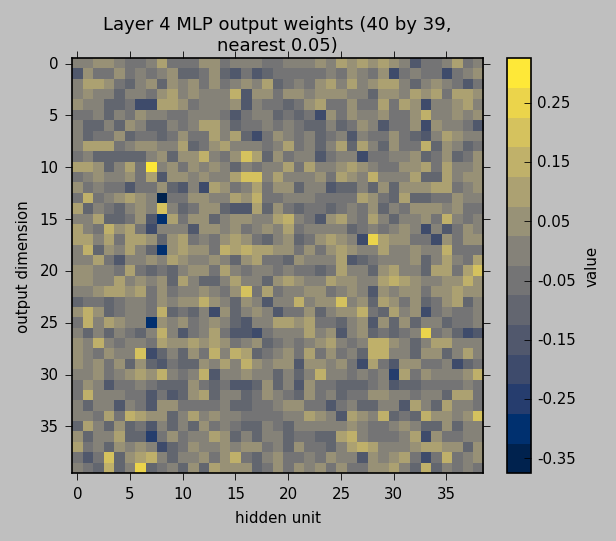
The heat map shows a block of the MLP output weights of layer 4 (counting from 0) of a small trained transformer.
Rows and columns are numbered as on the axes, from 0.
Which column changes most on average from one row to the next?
33
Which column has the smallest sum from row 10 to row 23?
8
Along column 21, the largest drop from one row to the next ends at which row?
24
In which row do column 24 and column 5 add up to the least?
12
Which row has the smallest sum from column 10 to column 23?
1
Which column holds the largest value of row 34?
38
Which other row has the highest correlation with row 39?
28
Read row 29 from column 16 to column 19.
0.15 0.05 0 0.05
